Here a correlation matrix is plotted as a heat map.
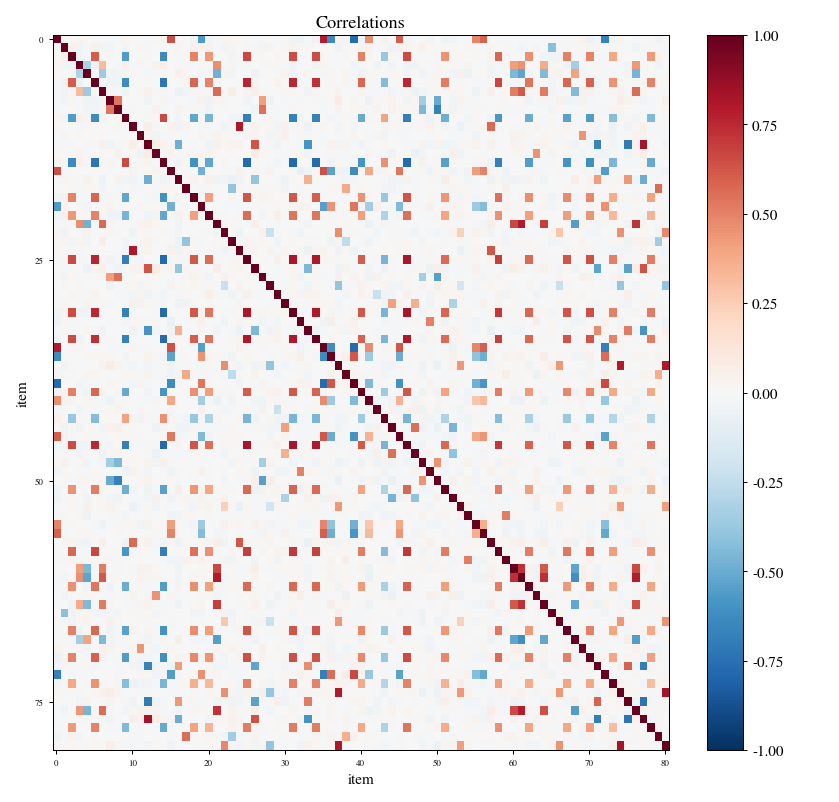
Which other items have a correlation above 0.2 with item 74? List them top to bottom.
22, 37, 53, 66, 80
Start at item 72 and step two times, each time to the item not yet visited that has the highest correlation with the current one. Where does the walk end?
36
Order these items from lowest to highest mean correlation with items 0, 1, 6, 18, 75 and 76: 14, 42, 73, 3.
14, 42, 73, 3
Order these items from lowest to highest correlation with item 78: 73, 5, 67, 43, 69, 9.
9, 43, 69, 73, 67, 5
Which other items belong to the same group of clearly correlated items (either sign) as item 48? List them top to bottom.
7, 8, 27, 50
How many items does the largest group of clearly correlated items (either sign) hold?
19
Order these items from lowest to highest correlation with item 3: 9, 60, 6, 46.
46, 9, 6, 60
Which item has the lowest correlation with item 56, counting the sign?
39
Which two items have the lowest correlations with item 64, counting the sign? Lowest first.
68, 4
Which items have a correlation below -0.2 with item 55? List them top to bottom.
19, 36, 39, 72
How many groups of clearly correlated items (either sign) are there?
15
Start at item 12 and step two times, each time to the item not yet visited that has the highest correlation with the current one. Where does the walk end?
26
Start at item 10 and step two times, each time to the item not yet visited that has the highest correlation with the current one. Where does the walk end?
57
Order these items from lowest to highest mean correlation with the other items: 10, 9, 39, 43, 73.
9, 43, 39, 10, 73
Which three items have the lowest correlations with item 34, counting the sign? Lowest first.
14, 9, 43
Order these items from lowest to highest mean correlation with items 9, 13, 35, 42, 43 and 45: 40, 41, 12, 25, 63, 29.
25, 40, 29, 12, 63, 41
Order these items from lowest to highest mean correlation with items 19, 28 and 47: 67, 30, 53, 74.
74, 53, 67, 30
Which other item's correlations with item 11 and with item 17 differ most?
79
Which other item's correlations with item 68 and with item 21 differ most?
61
